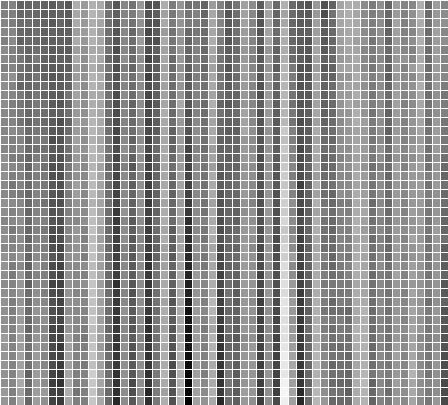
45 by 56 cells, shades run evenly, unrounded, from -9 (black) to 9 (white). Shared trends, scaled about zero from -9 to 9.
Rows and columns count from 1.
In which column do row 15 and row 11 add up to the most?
36
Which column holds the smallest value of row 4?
19
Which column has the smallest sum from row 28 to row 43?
24
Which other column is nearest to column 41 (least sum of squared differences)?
6
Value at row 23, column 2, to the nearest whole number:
1
